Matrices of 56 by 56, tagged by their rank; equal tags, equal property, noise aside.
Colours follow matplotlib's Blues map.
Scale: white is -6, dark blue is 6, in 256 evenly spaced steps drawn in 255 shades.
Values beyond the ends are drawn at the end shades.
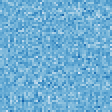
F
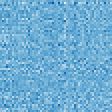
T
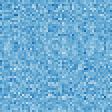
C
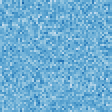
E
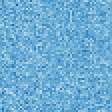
F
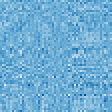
T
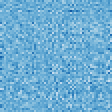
C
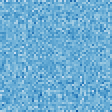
F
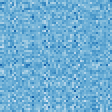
T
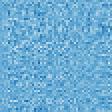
T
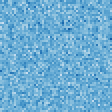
E
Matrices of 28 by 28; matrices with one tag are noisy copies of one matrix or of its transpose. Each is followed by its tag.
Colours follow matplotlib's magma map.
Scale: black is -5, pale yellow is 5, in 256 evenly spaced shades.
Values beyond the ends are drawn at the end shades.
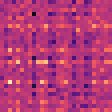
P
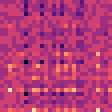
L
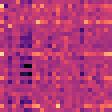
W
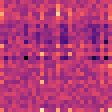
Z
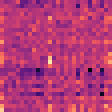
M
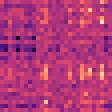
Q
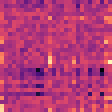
M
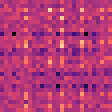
P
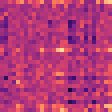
M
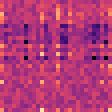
Z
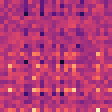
L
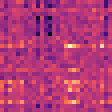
Q
